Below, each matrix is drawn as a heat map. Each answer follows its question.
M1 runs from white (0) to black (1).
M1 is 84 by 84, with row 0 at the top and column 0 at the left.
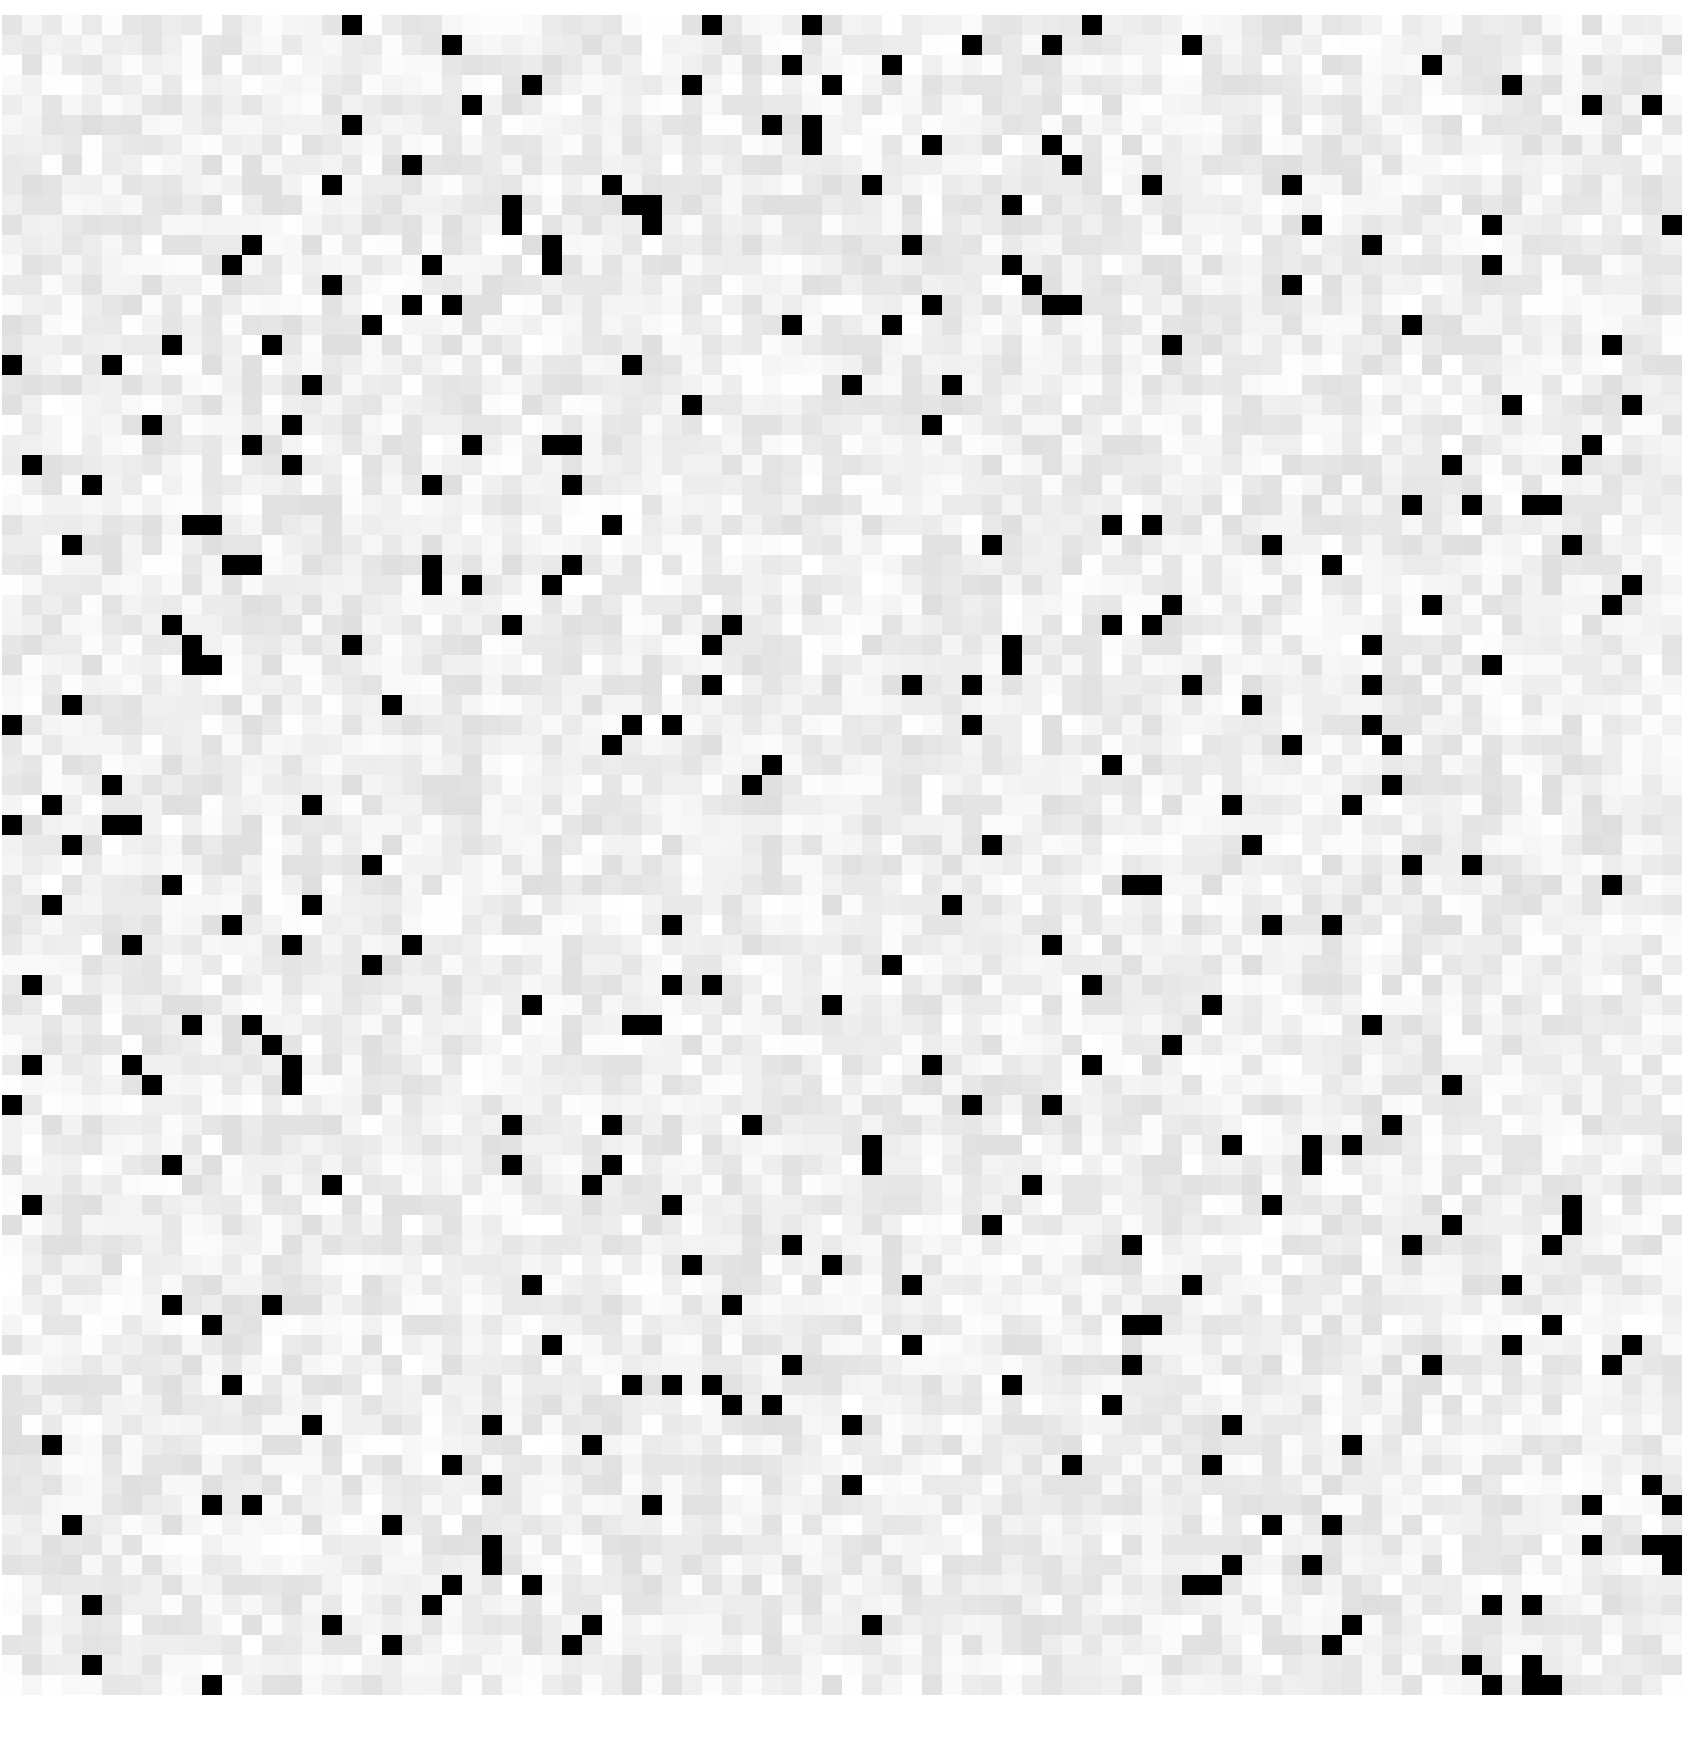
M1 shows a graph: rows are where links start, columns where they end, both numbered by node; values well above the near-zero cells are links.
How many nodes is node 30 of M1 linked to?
5
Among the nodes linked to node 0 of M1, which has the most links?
node 35
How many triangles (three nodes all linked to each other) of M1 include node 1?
0
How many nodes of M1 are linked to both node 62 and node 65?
0
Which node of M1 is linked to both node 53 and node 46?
node 14
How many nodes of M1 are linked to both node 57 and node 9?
1
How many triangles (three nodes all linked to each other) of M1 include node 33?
2
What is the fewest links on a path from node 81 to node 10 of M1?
5
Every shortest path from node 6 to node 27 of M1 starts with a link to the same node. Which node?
node 40
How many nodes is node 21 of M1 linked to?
5
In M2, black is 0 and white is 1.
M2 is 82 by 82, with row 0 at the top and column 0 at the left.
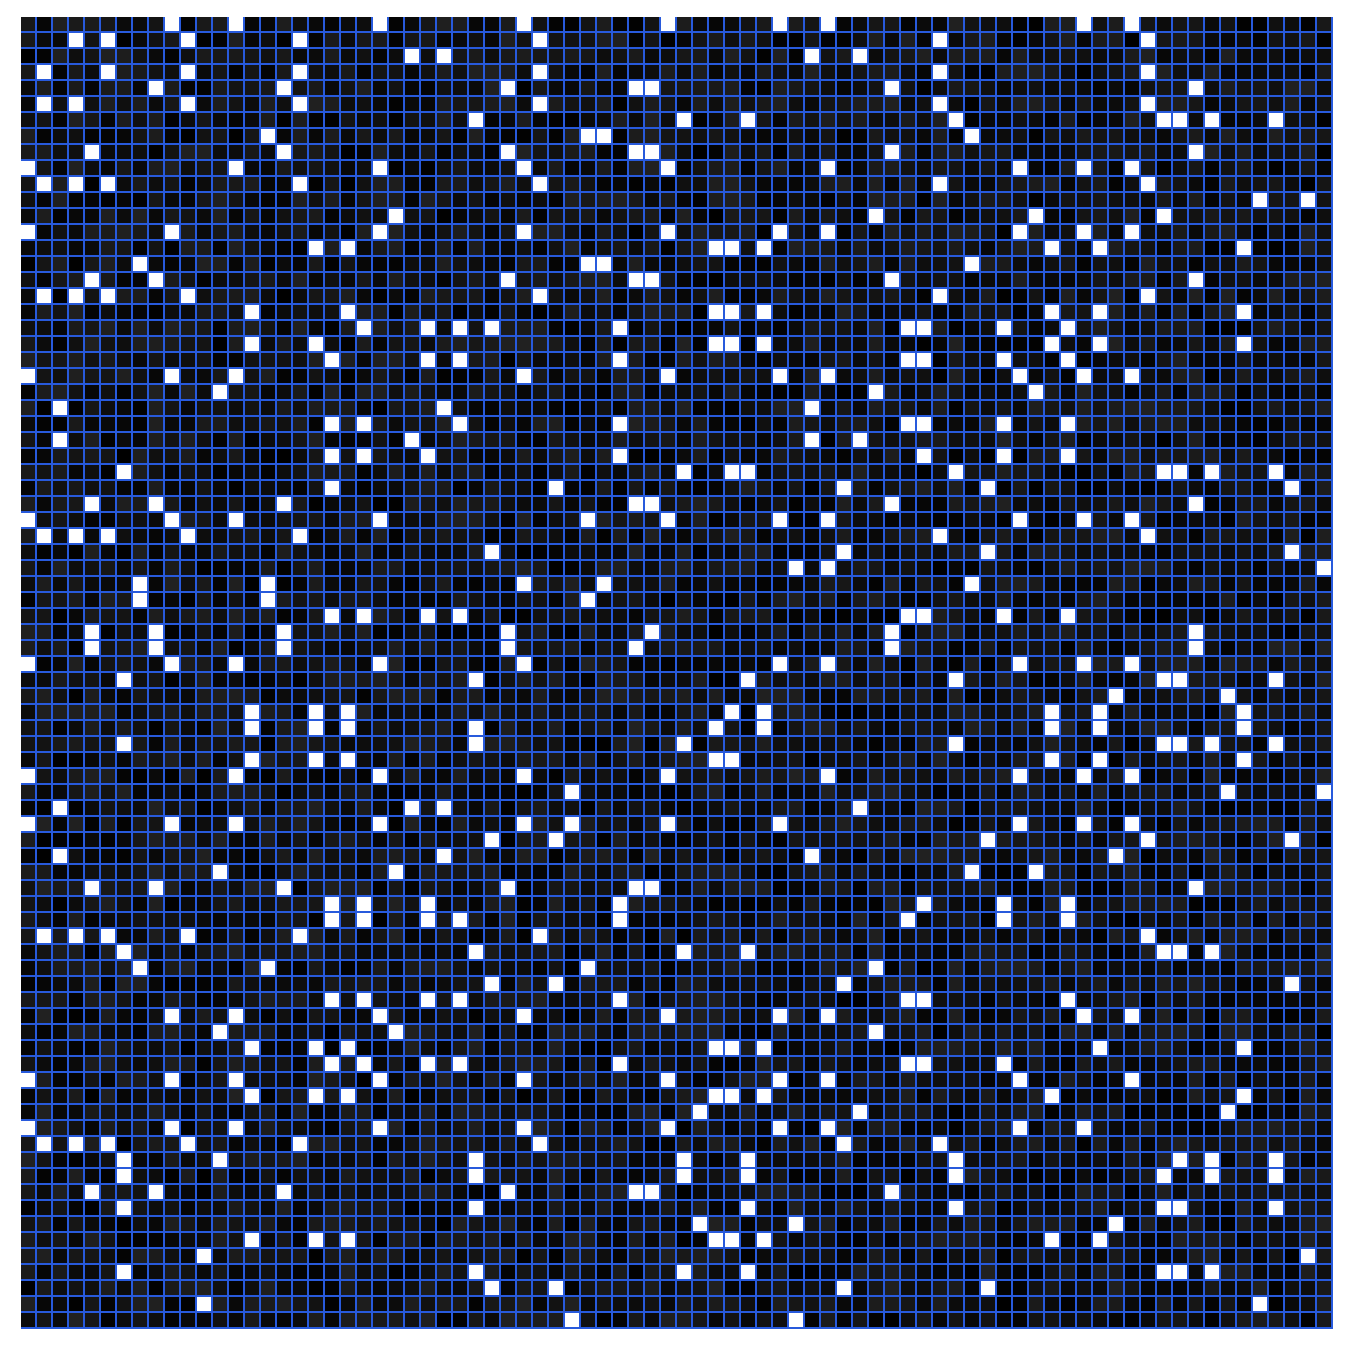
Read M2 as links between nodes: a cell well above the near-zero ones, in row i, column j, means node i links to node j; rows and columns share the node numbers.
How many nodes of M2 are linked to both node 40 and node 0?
8
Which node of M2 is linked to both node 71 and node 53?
node 12
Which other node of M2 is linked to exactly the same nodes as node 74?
node 41
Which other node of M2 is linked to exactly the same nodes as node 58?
node 78
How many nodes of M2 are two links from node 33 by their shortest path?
2
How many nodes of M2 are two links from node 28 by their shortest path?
9
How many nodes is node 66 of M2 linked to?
10
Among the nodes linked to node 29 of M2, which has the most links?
node 19
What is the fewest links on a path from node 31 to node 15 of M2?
2
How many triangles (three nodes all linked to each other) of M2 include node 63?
3
